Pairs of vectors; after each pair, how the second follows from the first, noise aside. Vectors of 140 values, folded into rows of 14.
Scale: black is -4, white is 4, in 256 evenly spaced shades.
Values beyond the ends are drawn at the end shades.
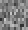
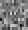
copied.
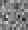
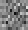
wrapped around.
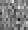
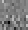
reversed, negated, partly zeroed.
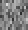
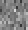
reversed, negated, partly zeroed.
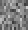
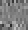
reversed, partly zeroed.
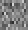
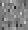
reversed, partly zeroed.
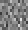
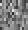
shuffled.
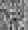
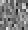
shuffled.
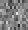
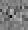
reversed, negated, partly zeroed.
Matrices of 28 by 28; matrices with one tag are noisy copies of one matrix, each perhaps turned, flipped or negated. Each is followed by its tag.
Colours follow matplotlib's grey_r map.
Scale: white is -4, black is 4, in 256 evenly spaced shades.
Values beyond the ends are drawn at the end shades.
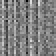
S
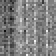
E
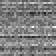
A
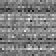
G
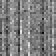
A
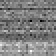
E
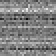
G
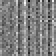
S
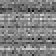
G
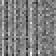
S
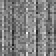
A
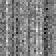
G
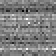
G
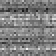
G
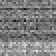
E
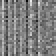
S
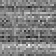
G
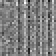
S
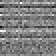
S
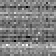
G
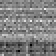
E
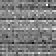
A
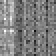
E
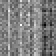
E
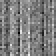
A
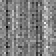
G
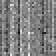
A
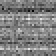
G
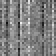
A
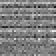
S
